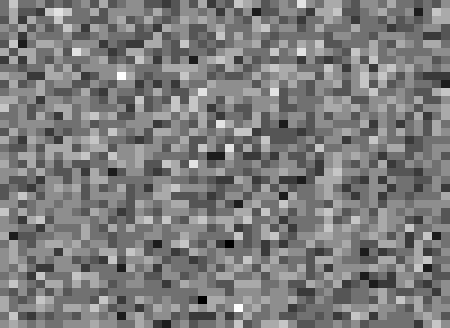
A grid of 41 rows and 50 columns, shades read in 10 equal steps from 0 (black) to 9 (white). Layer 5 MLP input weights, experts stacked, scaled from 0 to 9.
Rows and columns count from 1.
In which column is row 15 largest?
11
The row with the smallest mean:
23
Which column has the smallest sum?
35
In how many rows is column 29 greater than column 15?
17
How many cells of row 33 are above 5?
12
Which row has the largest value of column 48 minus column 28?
30
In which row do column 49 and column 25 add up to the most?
16
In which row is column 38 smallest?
40
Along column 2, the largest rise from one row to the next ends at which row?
31
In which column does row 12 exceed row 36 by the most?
42
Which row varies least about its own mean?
37
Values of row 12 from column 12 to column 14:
2 5 4
